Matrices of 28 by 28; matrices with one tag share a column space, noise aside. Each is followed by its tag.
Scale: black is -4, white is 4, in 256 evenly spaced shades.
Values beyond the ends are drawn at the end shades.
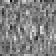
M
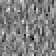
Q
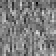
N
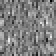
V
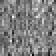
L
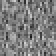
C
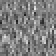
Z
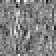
M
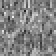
N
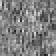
N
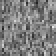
C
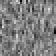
Q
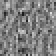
N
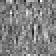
M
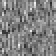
N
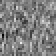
Z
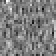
Q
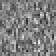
Z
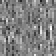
M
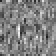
M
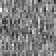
Q
